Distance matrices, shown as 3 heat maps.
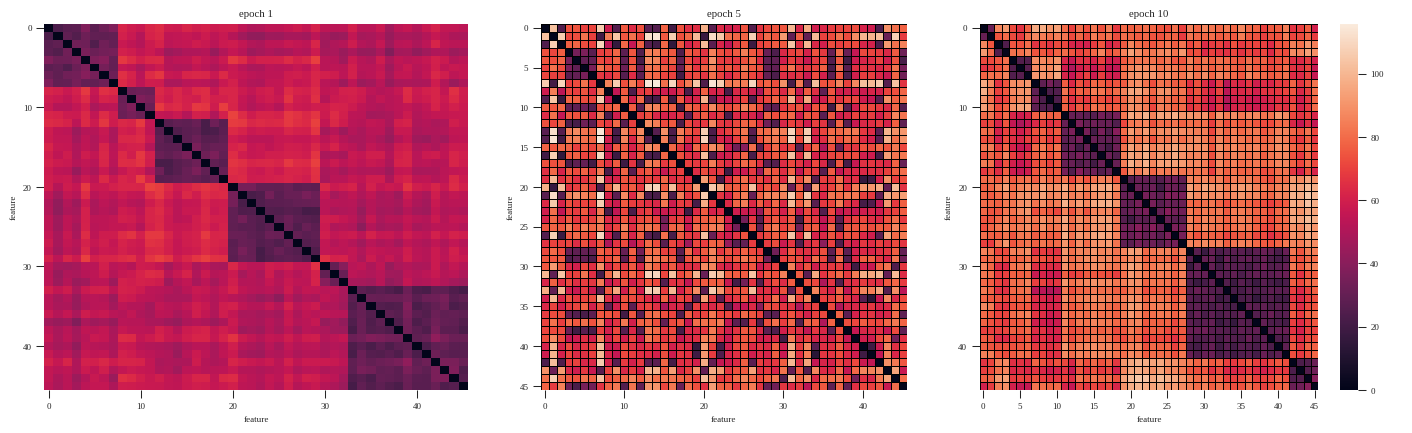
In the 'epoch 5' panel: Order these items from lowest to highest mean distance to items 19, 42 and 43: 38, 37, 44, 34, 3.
34, 38, 3, 37, 44
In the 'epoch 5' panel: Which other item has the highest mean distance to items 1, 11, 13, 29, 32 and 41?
44
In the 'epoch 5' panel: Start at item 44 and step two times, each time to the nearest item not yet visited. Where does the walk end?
39
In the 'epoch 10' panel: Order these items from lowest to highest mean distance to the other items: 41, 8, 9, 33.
33, 41, 9, 8
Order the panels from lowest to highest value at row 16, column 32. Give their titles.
epoch 1, epoch 5, epoch 10
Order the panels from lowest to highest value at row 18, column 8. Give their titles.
epoch 5, epoch 1, epoch 10
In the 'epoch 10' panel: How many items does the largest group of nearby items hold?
14
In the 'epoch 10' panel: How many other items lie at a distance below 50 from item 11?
7
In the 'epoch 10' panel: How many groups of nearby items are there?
8
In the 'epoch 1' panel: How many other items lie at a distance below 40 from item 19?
7
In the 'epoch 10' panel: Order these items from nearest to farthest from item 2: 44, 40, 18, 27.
18, 40, 27, 44
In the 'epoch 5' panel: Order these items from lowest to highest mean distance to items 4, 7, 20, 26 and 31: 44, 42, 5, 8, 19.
5, 8, 42, 19, 44
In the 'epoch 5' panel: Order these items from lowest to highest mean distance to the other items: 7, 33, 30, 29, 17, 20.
17, 29, 30, 33, 20, 7
